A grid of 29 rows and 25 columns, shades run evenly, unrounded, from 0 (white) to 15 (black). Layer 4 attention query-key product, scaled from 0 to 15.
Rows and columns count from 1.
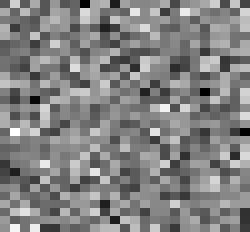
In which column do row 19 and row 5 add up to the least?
10
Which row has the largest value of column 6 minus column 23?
12
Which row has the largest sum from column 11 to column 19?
9
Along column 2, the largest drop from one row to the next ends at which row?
29
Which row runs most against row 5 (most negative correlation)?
23
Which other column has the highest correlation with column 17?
5
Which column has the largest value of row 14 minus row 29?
2
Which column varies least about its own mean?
20
